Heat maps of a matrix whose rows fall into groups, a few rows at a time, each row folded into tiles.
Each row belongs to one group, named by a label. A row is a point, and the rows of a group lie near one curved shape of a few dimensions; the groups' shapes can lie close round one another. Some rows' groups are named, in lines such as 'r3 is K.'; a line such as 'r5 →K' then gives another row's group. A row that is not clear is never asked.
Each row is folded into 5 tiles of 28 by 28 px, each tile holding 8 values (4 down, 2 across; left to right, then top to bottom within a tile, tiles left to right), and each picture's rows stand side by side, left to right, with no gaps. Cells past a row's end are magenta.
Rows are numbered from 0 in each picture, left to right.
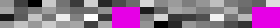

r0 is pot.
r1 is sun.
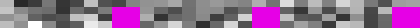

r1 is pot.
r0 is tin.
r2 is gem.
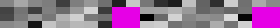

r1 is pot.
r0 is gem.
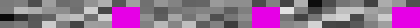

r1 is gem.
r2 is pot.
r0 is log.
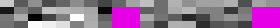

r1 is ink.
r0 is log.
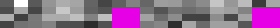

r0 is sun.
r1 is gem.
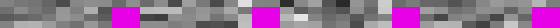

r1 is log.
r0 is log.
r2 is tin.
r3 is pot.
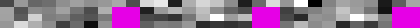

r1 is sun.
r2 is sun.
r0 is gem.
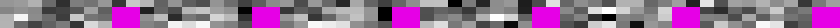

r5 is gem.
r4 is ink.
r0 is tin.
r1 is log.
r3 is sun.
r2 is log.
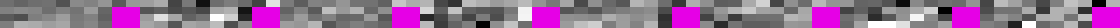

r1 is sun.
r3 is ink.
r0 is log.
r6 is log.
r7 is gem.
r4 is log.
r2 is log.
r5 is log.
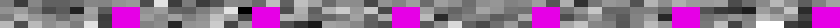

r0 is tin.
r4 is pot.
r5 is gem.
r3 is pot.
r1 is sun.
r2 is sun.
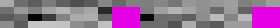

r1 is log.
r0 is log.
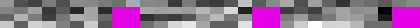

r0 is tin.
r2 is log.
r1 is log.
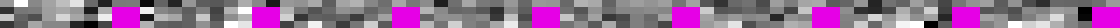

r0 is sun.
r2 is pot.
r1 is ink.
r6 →gem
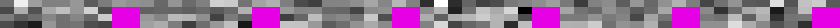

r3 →sun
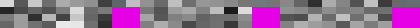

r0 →gem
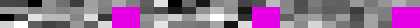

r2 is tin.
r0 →pot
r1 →sun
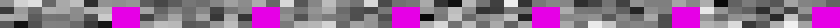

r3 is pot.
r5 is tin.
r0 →sun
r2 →pot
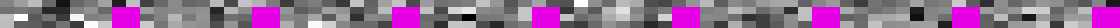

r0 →tin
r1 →tin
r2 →tin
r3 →ink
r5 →ink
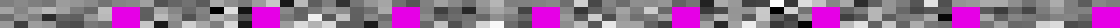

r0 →ink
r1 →tin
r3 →gem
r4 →gem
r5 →tin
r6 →pot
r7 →gem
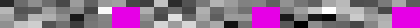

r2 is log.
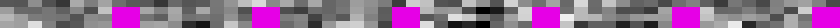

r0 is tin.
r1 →pot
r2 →gem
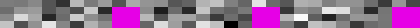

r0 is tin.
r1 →gem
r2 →ink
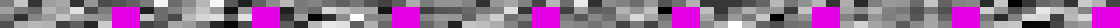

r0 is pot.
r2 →log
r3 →gem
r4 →sun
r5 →tin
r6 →pot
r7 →pot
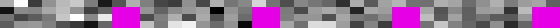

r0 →sun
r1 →tin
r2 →tin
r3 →gem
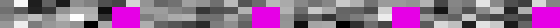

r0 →sun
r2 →ink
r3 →gem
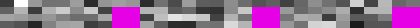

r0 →sun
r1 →ink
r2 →tin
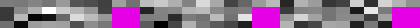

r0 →log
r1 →sun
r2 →tin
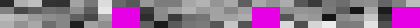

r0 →tin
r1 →log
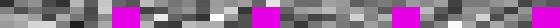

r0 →tin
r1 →sun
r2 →log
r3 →pot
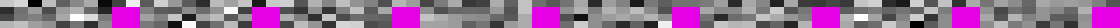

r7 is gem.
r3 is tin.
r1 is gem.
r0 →sun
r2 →gem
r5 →pot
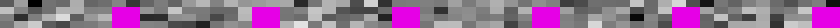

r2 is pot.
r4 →tin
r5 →ink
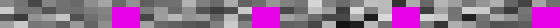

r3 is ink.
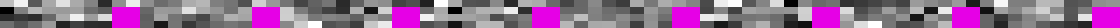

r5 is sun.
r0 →sun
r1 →log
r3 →sun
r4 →tin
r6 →tin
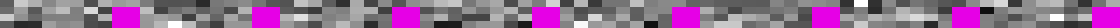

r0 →sun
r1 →tin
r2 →sun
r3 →sun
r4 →gem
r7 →sun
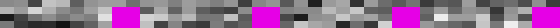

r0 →log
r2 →pot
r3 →ink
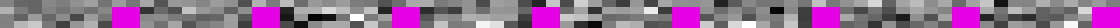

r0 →pot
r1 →log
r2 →log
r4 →sun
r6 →gem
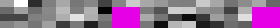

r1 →ink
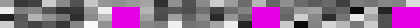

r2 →tin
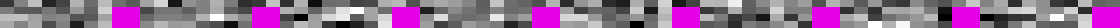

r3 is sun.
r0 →tin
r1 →sun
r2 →pot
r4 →tin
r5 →gem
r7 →log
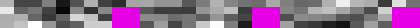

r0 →tin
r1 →gem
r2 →log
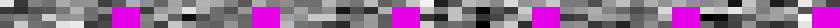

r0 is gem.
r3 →ink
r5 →log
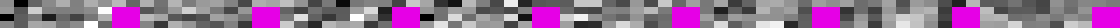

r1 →ink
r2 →sun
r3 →pot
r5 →gem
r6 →gem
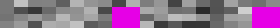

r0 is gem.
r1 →ink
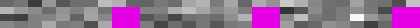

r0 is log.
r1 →log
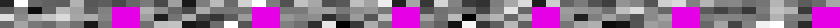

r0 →sun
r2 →gem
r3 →gem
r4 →pot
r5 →gem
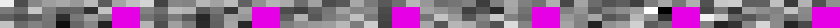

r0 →ink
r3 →tin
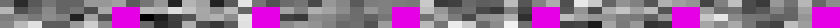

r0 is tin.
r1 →log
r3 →tin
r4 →sun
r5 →tin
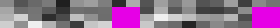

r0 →tin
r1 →ink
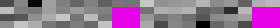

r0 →pot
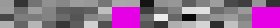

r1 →ink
